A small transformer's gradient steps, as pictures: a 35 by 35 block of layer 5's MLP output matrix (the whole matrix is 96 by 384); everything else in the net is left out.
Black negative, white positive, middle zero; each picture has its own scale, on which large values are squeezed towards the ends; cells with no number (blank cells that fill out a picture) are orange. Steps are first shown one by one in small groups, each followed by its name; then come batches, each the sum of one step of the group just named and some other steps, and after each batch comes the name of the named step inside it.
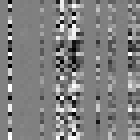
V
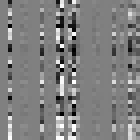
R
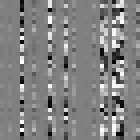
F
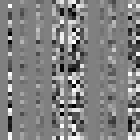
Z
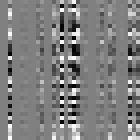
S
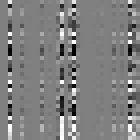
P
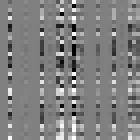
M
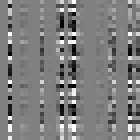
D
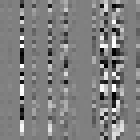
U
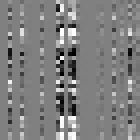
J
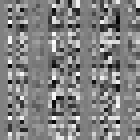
R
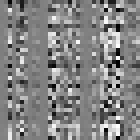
F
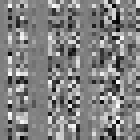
P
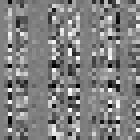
J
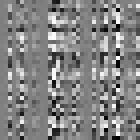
Z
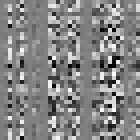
V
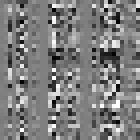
U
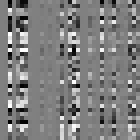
P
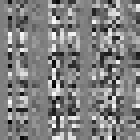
J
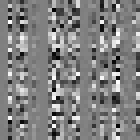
U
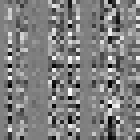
S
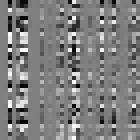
M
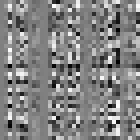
Z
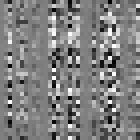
V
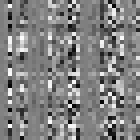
M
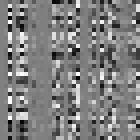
P
